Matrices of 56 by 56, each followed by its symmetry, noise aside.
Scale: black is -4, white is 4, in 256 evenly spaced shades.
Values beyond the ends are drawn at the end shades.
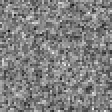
symmetric.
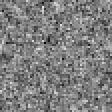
antisymmetric.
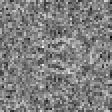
mirrored top to bottom.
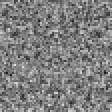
mirrored left to right.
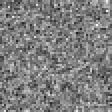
no symmetry.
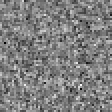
antisymmetric.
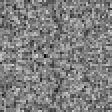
mirrored top to bottom.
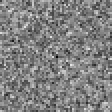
symmetric.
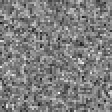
no symmetry.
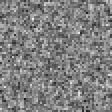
same after a half turn.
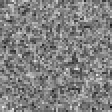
no symmetry.
